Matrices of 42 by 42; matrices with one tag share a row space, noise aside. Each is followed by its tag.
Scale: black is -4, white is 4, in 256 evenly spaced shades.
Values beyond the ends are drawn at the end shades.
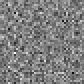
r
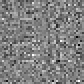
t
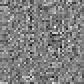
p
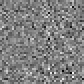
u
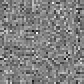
t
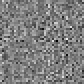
u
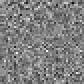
r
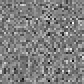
u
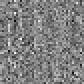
r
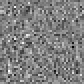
r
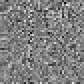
p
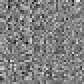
r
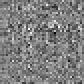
p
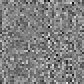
u
